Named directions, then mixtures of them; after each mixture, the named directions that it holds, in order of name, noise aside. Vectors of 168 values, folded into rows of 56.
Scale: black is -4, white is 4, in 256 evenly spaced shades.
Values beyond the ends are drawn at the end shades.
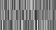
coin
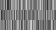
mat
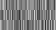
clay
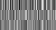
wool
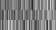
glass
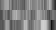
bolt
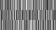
coin, mat.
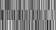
clay, glass, mat.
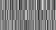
clay, wool.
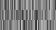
coin, glass.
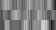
bolt.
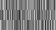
clay.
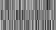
clay, coin, mat.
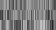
bolt, clay.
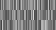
clay, coin.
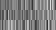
glass.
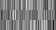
bolt, coin, mat.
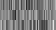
bolt, coin, mat.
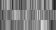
bolt, wool.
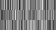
bolt, mat, wool.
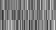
clay, glass.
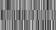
clay, mat.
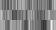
bolt.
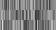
bolt, coin.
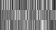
bolt, wool.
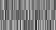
clay, coin, glass.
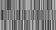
clay, mat.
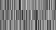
coin, glass, mat.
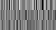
wool.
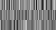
wool.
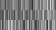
glass.
